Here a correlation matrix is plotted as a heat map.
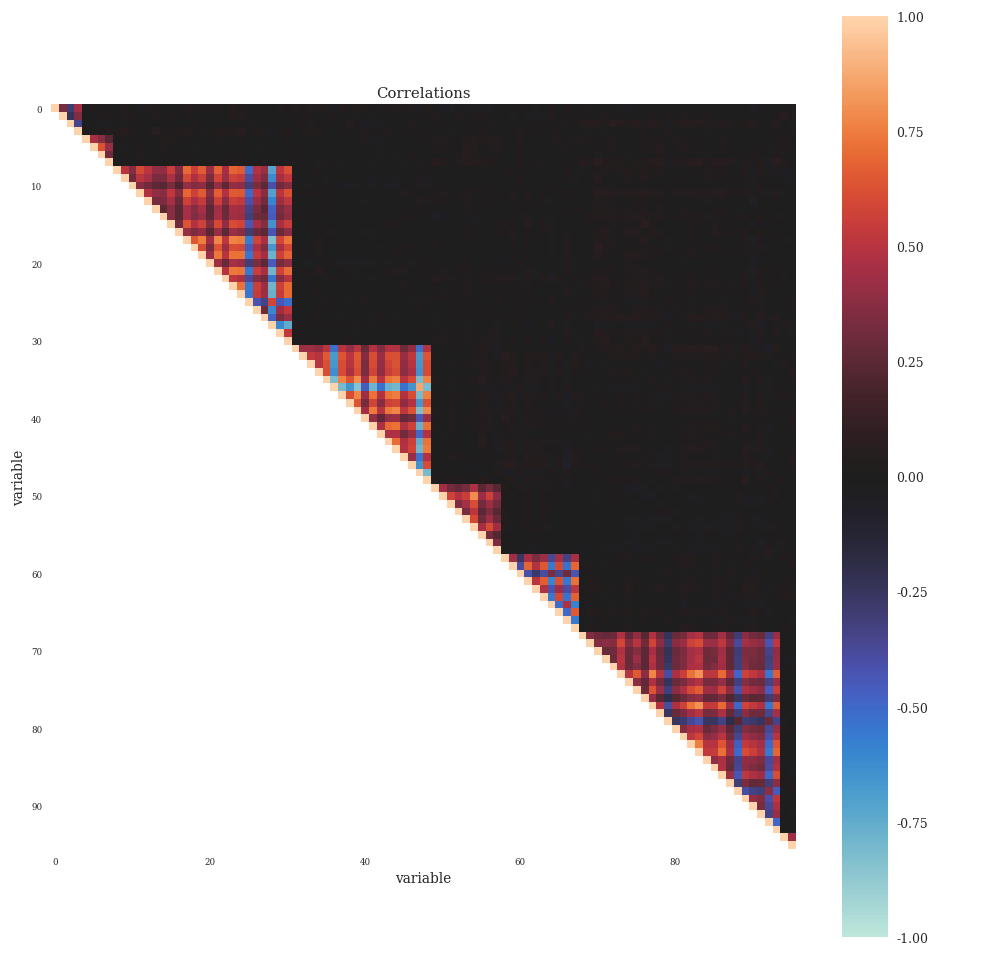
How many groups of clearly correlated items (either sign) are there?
8
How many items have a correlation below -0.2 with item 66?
7
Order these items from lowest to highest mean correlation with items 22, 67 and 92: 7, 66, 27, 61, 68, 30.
66, 68, 7, 27, 30, 61
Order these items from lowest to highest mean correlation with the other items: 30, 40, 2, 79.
79, 2, 40, 30
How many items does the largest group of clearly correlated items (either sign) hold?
26
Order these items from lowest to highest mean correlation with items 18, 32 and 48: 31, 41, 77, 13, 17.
77, 13, 17, 31, 41
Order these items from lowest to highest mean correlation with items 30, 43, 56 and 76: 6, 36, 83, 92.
36, 92, 6, 83
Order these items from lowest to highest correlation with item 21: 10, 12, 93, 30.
93, 10, 12, 30
